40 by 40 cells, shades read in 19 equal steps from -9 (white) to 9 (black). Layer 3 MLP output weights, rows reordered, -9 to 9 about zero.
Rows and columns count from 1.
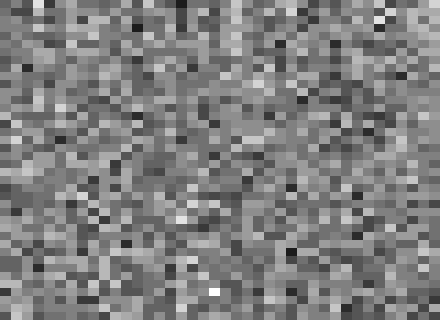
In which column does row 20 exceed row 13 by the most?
24
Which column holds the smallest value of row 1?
4
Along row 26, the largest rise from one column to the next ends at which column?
21
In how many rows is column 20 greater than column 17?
16
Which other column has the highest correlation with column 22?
40
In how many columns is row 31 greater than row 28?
17
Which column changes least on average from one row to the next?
14
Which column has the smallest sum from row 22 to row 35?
10
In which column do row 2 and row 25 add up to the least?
27
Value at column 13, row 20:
0
